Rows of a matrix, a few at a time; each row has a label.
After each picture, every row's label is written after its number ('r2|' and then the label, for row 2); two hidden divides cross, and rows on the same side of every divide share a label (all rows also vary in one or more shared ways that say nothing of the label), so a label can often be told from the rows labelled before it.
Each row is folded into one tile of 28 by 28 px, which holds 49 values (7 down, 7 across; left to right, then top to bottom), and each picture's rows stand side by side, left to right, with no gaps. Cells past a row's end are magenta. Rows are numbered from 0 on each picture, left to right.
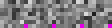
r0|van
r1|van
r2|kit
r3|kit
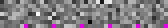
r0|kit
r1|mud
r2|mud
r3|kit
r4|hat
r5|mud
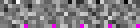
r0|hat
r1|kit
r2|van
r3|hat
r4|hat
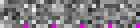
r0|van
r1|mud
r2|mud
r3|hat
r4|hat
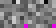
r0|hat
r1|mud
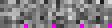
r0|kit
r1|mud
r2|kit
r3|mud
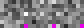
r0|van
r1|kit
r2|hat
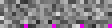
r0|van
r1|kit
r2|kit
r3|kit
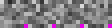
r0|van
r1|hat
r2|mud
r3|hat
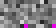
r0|van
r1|mud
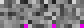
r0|van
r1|hat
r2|hat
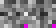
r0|van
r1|van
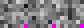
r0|hat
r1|kit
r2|van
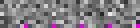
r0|kit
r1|mud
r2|mud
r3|van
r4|hat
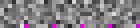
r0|hat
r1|mud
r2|hat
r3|van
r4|kit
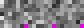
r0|van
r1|hat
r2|kit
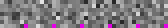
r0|van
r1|mud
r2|van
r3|kit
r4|kit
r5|mud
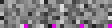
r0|kit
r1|mud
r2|mud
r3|hat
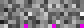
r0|hat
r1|kit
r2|mud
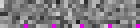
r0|van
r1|mud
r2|kit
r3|kit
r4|hat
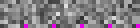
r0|mud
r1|van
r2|kit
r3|van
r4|van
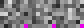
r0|kit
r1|kit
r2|kit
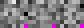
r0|kit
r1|kit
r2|hat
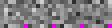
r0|mud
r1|mud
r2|mud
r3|mud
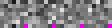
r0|hat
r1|van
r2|mud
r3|mud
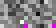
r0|van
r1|hat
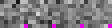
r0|kit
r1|mud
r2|kit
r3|kit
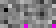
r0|hat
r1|van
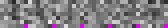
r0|van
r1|van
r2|mud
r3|van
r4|mud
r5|van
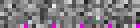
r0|kit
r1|mud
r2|kit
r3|kit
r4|kit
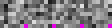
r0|hat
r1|van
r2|mud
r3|kit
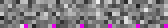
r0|kit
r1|kit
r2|kit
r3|kit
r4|hat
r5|mud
